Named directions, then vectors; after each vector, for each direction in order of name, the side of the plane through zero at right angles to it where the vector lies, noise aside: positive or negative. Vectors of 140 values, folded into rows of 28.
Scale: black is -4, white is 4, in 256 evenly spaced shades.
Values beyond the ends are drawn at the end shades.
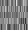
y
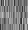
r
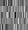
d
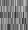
positive, negative, positive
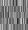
negative, negative, negative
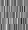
negative, positive, positive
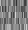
negative, positive, negative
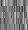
negative, positive, negative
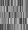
positive, positive, positive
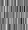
negative, positive, positive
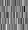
negative, positive, positive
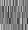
negative, negative, negative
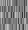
negative, positive, negative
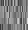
positive, positive, positive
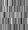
negative, positive, positive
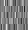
negative, positive, positive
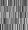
positive, positive, negative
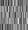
positive, positive, positive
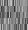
negative, negative, positive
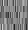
negative, negative, positive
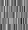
negative, positive, positive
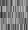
positive, negative, positive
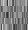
negative, negative, positive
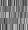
positive, positive, negative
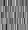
positive, negative, negative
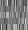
positive, positive, negative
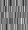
positive, negative, negative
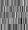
negative, positive, positive
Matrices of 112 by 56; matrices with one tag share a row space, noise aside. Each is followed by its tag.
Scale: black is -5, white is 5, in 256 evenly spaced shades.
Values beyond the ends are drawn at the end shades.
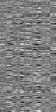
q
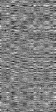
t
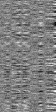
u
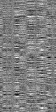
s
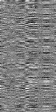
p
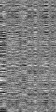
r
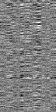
q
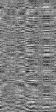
p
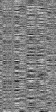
s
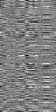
p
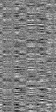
s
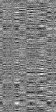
s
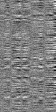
u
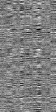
q
